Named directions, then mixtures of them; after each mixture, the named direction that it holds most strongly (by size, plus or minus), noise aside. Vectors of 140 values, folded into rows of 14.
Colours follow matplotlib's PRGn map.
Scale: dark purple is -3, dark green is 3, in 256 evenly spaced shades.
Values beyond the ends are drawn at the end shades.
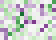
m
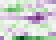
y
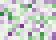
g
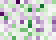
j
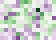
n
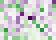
m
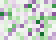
g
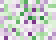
g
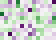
j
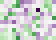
n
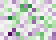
g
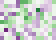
n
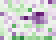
y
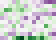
y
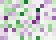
n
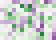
g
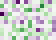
j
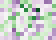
n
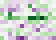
y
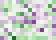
m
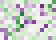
m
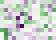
m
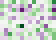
g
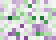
g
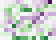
y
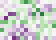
n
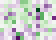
n
